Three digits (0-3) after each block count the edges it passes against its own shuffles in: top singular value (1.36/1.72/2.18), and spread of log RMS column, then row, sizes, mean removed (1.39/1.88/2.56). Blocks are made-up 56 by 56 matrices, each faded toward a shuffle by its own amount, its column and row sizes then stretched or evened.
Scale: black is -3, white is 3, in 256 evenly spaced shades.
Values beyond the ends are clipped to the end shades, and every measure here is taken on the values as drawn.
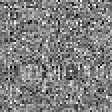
2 1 1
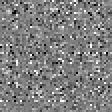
0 1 2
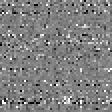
1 0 3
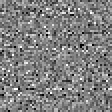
1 0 2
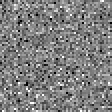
1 1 0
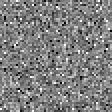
1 0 0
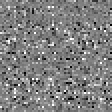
0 1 3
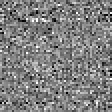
1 1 2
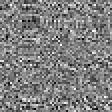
2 0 2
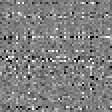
2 1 3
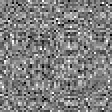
3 1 0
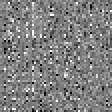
1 3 0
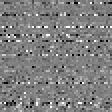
2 0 3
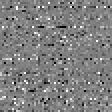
0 0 3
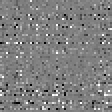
0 2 3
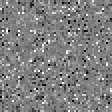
1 2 1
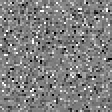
0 0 1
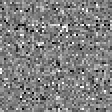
1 1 2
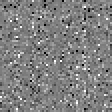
0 2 0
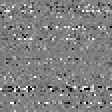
0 0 3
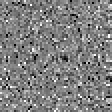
2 1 0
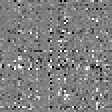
0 3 3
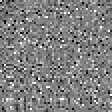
2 0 0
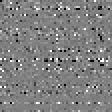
0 1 3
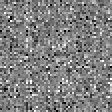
2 1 1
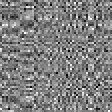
3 1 2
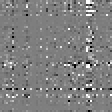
2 3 3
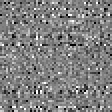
2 0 3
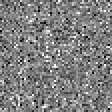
1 0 0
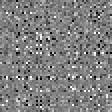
2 2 3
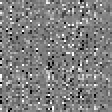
2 3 0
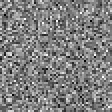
2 0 0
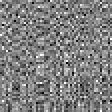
3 1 0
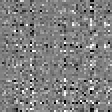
2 3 3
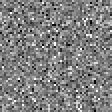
2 1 0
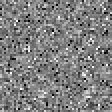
0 1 0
